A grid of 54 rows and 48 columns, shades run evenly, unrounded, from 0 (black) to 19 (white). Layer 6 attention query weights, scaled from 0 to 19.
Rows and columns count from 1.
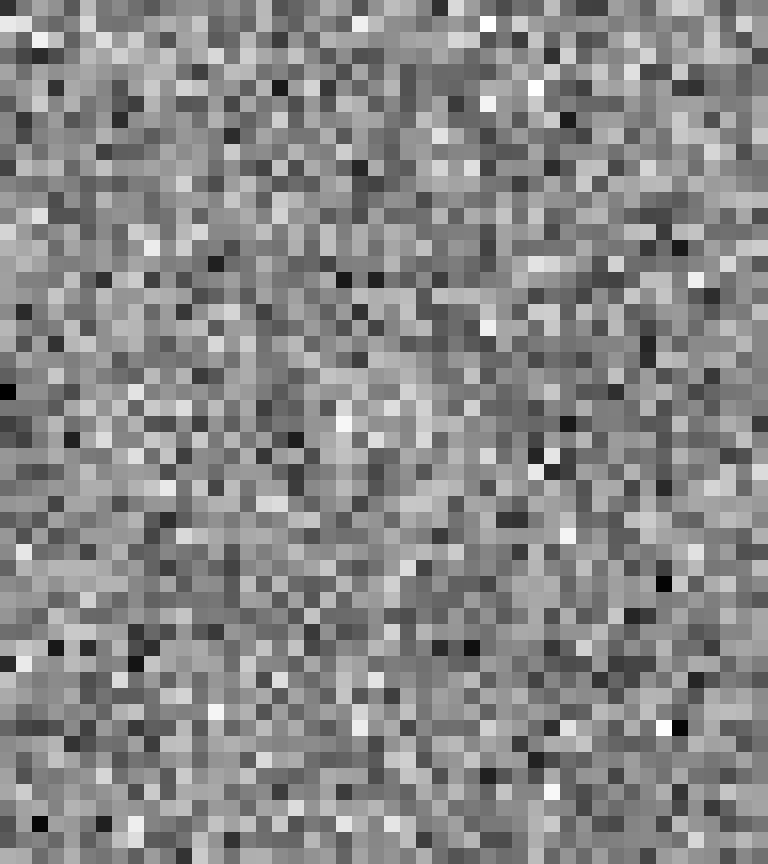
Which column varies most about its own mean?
35
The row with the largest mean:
2
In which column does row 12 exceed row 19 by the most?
37
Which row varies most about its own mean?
46
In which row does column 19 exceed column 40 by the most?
51
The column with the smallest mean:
36
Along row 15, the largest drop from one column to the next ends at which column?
42
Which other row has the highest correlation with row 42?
7
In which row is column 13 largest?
15
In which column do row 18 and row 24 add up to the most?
44
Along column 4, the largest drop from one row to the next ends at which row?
41
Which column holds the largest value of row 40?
25
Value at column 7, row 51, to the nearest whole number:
10
